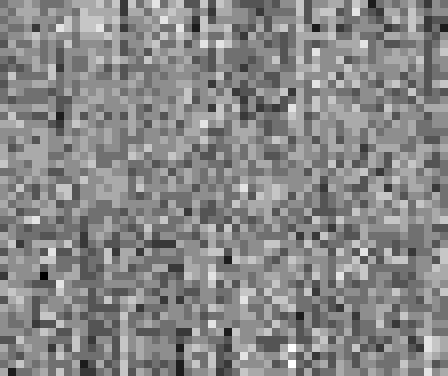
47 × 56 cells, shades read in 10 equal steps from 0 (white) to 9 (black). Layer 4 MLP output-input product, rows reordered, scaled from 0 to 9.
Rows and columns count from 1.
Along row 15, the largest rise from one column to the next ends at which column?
8
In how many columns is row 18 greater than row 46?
19
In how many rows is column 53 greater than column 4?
15
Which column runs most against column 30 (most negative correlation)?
29
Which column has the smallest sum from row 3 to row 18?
38
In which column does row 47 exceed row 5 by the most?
23
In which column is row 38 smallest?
31
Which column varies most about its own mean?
40
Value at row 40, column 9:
6
